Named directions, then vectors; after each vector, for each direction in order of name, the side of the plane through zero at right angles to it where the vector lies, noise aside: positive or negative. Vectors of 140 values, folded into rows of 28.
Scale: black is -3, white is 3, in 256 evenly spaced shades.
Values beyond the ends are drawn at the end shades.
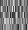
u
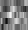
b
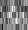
positive, positive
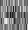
negative, positive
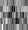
negative, negative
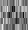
negative, negative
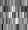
positive, positive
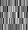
positive, positive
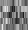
negative, negative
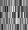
positive, positive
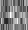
positive, negative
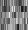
positive, positive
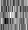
positive, negative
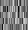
positive, positive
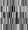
negative, negative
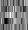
positive, negative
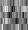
negative, negative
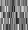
negative, negative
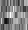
positive, negative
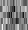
negative, negative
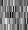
negative, positive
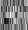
positive, negative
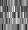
positive, positive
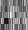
positive, negative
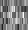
positive, positive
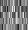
positive, positive
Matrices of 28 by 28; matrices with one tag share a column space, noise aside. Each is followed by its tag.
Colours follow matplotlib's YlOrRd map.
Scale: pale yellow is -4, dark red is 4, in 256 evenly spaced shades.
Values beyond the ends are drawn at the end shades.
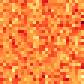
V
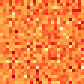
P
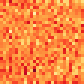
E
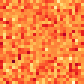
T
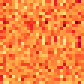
V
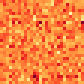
V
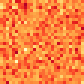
P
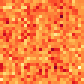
T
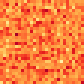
P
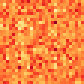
P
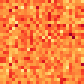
T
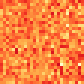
E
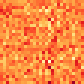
P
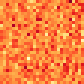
T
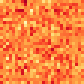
P
